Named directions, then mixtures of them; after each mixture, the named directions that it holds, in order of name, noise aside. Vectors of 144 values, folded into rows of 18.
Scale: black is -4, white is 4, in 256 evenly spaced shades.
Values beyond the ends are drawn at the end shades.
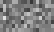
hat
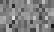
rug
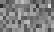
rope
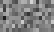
hat.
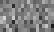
rug.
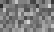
hat, rope.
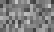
hat, rope, rug.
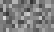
hat.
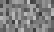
hat, rope, rug.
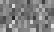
rug.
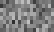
rope, rug.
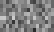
hat, rope, rug.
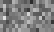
hat.
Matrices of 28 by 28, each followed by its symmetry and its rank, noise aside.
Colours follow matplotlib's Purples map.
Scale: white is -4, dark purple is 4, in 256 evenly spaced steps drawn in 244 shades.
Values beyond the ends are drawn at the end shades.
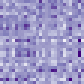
no symmetry, rank three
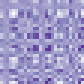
symmetric, rank two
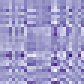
antisymmetric, rank two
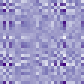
no symmetry, rank two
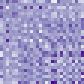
symmetric, rank three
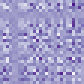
no symmetry, rank three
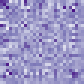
symmetric, rank four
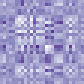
symmetric, rank two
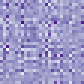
no symmetry, rank four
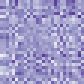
antisymmetric, rank four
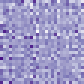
antisymmetric, rank four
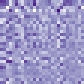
no symmetry, rank four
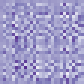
no symmetry, rank three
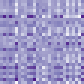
antisymmetric, rank two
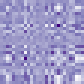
symmetric, rank two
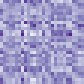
no symmetry, rank two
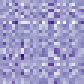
no symmetry, rank three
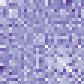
symmetric, rank four
